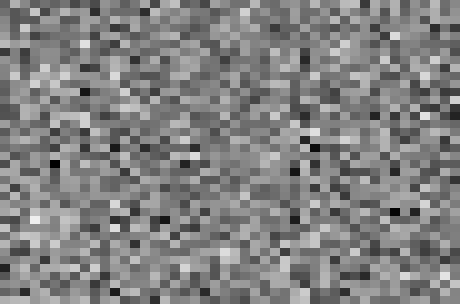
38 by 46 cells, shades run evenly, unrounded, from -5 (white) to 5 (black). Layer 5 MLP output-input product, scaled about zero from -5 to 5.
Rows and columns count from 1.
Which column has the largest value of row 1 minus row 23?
37
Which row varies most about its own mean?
15
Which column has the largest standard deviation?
12
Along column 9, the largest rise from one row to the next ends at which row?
17
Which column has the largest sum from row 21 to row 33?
30
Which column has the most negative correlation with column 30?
7
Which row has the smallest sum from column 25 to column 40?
18
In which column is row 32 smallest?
23
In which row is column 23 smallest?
32
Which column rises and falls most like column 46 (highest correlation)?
38
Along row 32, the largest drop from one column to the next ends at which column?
41
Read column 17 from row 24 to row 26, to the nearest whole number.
2 0 0
